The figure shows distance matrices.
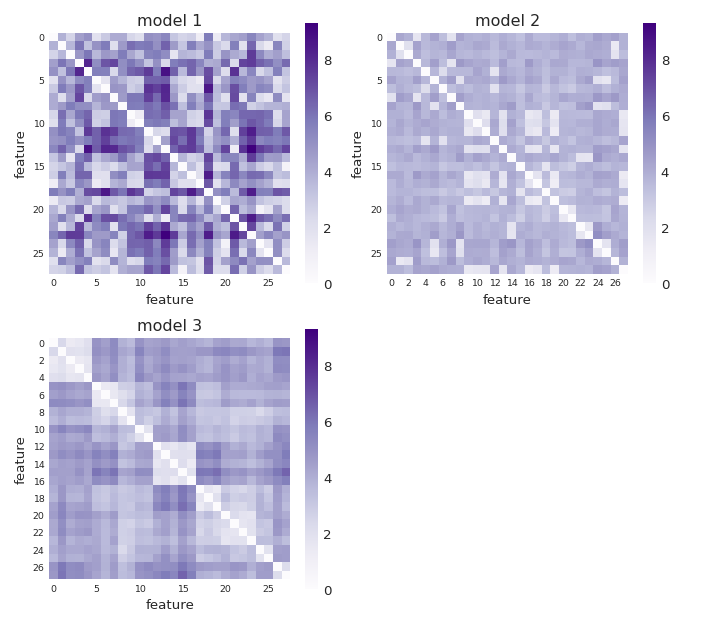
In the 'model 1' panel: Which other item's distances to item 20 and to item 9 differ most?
24
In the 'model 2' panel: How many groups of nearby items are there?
8
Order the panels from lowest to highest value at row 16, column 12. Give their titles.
model 3, model 2, model 1
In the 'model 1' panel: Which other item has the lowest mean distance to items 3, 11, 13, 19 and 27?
21
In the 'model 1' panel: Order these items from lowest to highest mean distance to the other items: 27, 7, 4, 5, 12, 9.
27, 5, 7, 9, 4, 12
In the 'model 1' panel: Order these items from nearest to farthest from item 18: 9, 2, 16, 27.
2, 27, 9, 16
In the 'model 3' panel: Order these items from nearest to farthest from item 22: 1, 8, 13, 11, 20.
20, 8, 11, 13, 1
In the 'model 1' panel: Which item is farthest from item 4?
13
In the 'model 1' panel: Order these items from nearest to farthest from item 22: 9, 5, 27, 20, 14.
27, 20, 14, 5, 9
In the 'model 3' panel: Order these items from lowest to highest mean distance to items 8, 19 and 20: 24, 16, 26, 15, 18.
18, 24, 26, 16, 15
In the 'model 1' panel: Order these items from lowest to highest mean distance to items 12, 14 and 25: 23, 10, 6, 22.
22, 10, 6, 23
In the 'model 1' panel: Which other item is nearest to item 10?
9
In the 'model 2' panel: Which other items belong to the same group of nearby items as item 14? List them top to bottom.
22, 23
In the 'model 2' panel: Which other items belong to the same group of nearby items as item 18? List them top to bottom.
15
